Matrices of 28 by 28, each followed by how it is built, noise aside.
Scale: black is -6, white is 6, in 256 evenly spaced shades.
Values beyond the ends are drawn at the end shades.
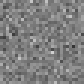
noise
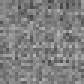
blocks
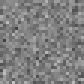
noise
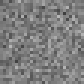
noise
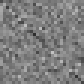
diagonal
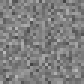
noise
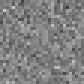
noise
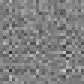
low rank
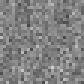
repeating columns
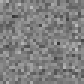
noise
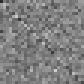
diagonal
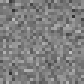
noise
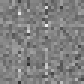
uneven columns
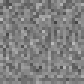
repeating columns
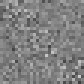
block diagonal
